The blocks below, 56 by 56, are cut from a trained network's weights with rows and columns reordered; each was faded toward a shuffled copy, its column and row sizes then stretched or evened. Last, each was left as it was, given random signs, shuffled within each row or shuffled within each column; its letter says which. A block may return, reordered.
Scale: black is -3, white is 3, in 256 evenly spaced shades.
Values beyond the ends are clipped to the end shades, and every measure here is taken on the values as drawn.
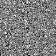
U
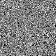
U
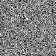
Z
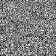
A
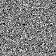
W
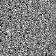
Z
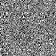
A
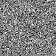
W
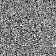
W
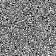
Z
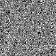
U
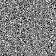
Z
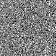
Z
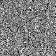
Z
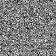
U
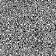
U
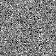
Z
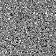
W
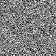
A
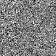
Z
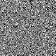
U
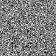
U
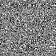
W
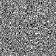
A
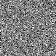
Z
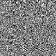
A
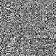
A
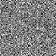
A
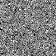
Z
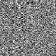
A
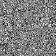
U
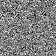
W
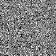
U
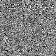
W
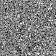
Z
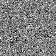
W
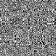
A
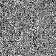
Z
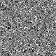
W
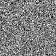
W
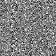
Z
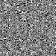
A
